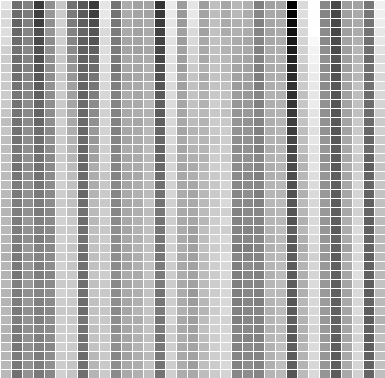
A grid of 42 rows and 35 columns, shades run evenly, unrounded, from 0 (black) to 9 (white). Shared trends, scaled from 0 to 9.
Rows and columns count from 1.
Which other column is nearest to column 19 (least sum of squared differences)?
26
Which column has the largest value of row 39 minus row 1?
9
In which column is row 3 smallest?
27
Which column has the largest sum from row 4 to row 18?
29
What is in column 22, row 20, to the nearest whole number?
5
